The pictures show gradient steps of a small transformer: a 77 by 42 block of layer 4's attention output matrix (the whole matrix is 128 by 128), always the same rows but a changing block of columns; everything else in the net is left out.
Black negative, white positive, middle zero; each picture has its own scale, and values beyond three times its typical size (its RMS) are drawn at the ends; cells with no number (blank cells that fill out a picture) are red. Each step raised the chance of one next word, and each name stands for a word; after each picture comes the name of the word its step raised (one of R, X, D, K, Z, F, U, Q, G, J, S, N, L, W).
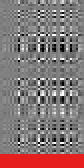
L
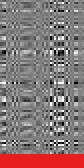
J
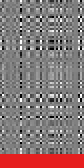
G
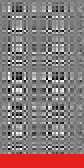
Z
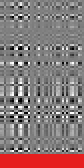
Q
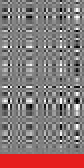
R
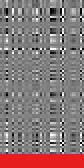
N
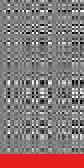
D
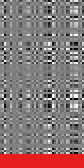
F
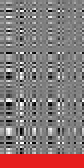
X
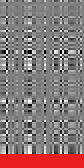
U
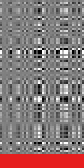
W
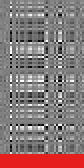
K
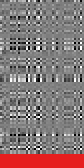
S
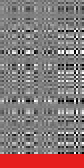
U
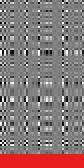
J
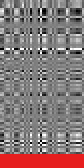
N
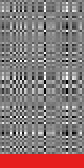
Z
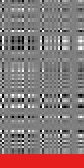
G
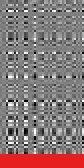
X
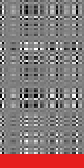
F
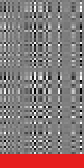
Z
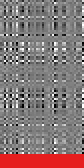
F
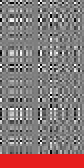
R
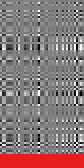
L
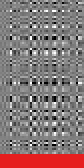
J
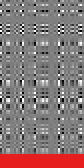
D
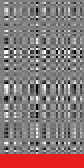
W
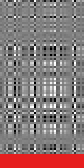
Q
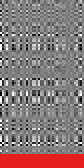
L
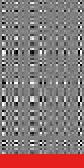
J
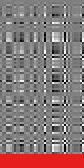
K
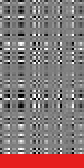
F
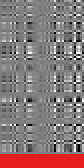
K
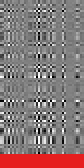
X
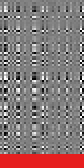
Z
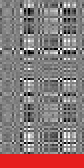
N
